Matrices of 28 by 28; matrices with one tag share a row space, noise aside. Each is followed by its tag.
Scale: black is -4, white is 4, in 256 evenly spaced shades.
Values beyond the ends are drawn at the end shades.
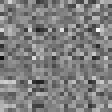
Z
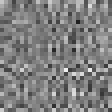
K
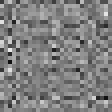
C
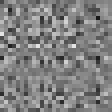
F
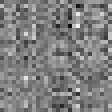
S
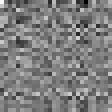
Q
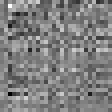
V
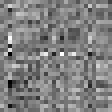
V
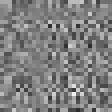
K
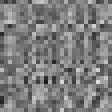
Z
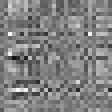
V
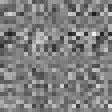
Z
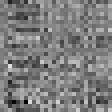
V
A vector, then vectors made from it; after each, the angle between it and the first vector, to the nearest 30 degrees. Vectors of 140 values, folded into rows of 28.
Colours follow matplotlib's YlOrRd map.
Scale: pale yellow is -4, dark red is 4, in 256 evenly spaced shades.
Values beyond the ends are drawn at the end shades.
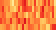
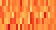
90 degrees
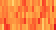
60 degrees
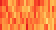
90 degrees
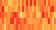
60 degrees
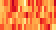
150 degrees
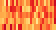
120 degrees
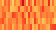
60 degrees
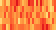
120 degrees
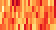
120 degrees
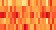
90 degrees
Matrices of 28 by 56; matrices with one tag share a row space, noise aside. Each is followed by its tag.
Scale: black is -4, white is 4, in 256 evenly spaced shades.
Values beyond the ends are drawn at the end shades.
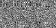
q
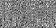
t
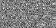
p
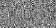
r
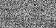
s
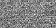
s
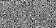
r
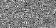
q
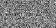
q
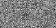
q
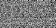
s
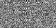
q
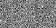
t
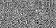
t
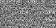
s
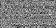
s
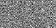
r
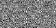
q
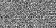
s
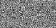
p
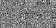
p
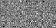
p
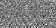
s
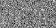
r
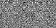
t
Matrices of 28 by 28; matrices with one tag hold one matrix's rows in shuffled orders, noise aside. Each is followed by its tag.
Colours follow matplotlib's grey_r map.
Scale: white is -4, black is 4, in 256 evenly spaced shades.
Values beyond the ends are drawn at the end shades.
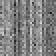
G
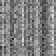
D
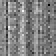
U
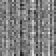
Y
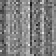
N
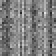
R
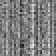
Y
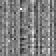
Y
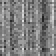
D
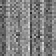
N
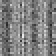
R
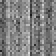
N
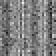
R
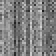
G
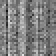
U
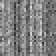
G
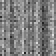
D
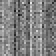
G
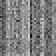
N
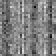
R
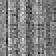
U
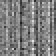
Y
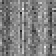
R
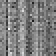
U
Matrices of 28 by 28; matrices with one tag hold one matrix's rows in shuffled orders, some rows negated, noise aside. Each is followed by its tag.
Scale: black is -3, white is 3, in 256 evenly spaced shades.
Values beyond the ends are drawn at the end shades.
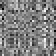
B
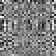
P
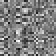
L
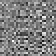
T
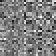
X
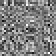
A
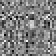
A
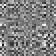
B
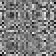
B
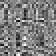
L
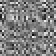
B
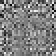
P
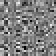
L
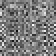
B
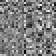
X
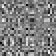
A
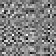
A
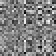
X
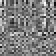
B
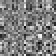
X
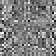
P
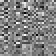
L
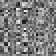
L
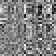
X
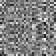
B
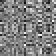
X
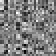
L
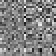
X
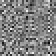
A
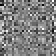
P
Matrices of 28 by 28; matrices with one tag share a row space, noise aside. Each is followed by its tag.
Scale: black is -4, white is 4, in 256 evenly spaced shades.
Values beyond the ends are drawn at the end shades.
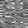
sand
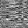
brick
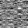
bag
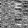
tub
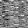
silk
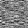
silk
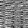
sand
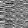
sand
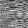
brick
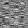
silk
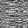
brick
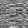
brick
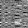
tub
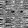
sand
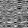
bag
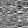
bag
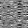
bag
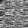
sand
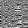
tub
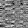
sand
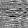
brick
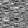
silk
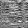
brick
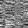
sand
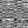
bag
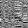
tub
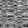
bag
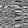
tub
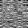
bag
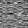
bag
